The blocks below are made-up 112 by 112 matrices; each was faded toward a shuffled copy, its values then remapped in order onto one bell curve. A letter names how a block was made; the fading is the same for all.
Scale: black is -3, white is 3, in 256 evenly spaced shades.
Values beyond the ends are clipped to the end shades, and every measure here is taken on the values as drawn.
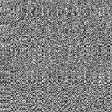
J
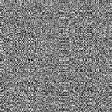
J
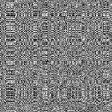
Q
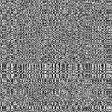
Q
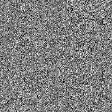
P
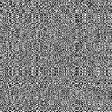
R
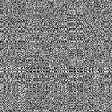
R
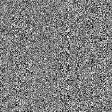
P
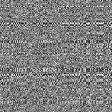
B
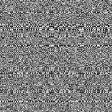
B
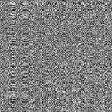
J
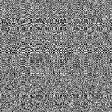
B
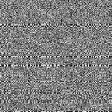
B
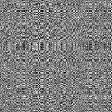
Q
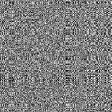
J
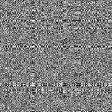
B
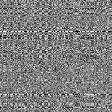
B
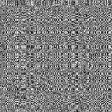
Q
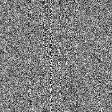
P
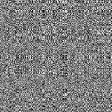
J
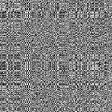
Q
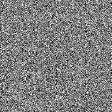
P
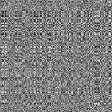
Q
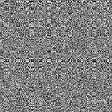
B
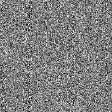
P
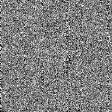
P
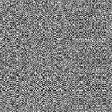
J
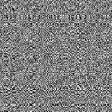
J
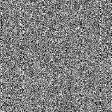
P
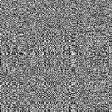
J
